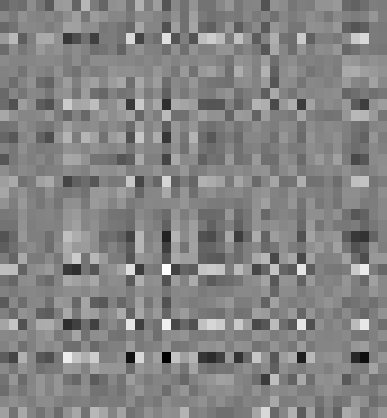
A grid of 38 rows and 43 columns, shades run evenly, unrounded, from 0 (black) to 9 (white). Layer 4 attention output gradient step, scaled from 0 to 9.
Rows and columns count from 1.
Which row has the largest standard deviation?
33
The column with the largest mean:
16
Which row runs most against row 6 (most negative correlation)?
9
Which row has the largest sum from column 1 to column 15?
38
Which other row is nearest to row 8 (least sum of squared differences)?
34
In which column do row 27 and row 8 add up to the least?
31
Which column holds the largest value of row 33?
8
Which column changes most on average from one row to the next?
19
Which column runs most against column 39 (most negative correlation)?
26
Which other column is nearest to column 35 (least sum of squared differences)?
3
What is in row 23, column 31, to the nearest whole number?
4
